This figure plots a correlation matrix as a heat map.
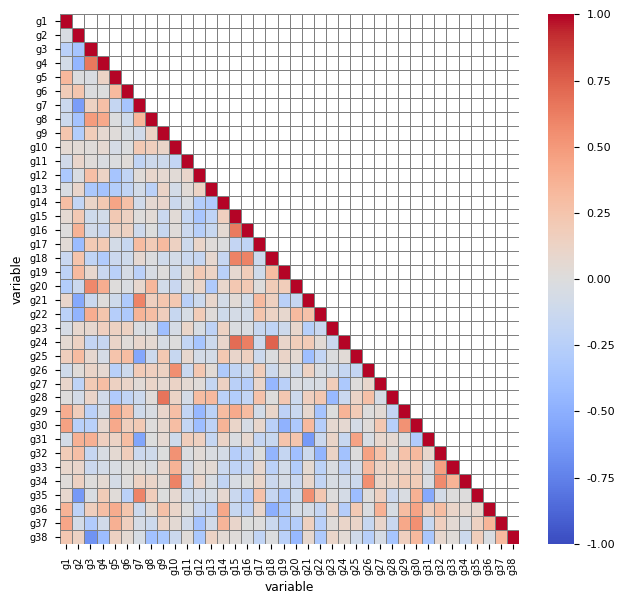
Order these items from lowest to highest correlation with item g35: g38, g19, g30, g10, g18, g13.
g19, g18, g13, g10, g38, g30
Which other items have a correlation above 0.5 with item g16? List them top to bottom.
g15, g18, g24
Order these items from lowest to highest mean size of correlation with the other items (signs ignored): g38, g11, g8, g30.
g11, g8, g38, g30
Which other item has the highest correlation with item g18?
g24
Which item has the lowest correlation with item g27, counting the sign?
g18
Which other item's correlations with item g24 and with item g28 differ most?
g15
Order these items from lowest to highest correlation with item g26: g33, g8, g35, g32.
g35, g8, g33, g32
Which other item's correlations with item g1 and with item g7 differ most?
g25
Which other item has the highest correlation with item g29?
g30
